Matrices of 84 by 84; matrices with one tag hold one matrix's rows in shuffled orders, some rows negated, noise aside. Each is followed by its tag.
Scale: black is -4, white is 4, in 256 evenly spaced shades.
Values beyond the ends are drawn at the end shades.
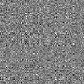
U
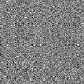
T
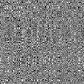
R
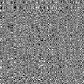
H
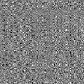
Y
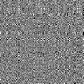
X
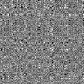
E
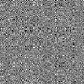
U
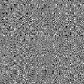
Y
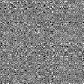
E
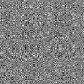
U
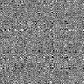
E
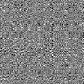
E
